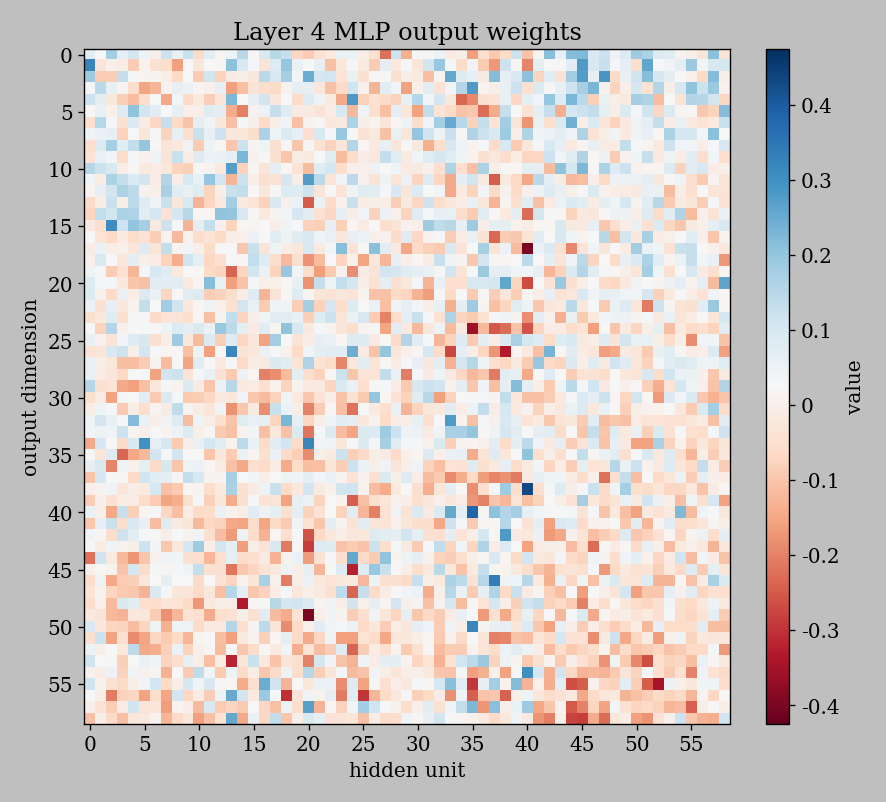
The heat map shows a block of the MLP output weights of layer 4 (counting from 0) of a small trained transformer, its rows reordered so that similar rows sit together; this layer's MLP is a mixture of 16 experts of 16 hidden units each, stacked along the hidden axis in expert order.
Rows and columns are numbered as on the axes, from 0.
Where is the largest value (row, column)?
38, 40
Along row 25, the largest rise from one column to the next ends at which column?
17
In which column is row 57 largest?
20
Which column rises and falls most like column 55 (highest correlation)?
45
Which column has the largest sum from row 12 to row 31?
7
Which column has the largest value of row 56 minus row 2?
13
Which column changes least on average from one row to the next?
15
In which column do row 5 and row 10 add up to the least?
14
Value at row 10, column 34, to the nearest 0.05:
-0.05
